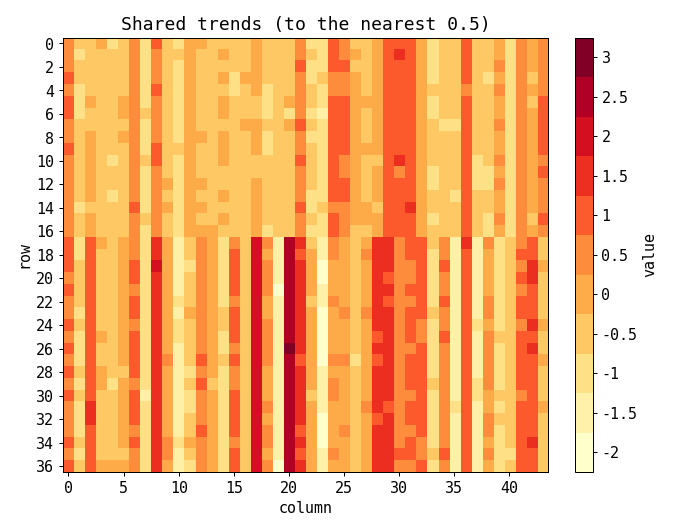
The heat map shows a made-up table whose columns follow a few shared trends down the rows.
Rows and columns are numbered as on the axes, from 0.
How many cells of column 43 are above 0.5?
7
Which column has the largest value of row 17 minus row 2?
20
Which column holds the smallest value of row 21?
19
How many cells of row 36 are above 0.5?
13
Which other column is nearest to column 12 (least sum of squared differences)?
34
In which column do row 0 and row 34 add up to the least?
23
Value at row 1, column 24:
1
